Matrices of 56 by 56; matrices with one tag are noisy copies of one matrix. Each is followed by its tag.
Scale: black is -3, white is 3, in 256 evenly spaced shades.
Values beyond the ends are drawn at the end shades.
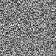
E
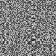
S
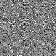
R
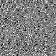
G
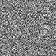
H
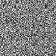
G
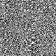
S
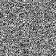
R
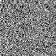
G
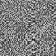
S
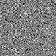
H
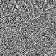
G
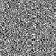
S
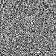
G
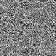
R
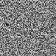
E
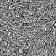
R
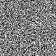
S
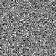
R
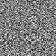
S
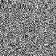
G
